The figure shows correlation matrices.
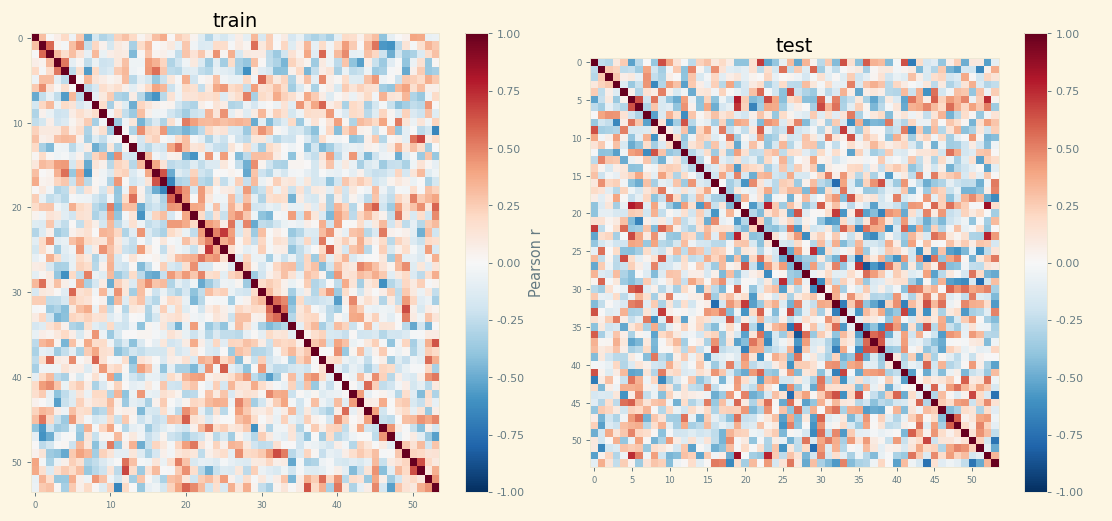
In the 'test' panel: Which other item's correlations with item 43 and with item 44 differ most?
26
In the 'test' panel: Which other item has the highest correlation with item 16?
38
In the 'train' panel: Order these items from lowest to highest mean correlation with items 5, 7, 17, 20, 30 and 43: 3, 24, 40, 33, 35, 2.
3, 35, 40, 2, 33, 24
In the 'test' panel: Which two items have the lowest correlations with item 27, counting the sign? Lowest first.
36, 38
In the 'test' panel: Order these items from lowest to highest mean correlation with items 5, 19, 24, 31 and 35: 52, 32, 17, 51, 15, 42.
17, 51, 15, 42, 52, 32
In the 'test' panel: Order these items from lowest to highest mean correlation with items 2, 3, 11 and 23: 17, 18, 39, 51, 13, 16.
51, 39, 17, 18, 16, 13
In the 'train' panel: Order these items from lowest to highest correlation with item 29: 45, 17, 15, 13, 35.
13, 35, 45, 17, 15
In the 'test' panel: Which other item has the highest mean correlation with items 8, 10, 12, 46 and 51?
32
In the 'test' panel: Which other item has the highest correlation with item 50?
44
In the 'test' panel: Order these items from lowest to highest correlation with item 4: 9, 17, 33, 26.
17, 33, 9, 26
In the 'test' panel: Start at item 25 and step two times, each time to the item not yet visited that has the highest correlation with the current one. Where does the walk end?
1
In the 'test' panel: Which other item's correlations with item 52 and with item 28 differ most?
23
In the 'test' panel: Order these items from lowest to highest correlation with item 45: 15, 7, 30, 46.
7, 46, 30, 15
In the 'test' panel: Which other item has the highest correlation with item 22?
0
